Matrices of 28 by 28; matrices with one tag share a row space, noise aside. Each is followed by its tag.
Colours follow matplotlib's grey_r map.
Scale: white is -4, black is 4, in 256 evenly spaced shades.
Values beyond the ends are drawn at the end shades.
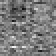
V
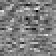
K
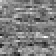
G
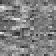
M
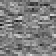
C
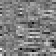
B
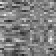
M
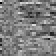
B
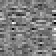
V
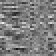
M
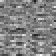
V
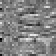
B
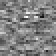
K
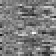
B
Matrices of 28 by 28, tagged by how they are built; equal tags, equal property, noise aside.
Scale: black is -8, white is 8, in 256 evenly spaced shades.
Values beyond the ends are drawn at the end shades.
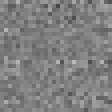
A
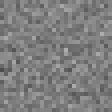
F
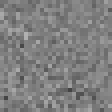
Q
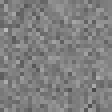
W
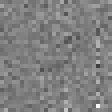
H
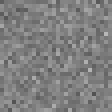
F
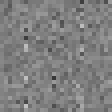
H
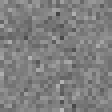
H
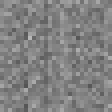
W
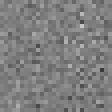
H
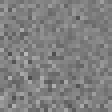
Q
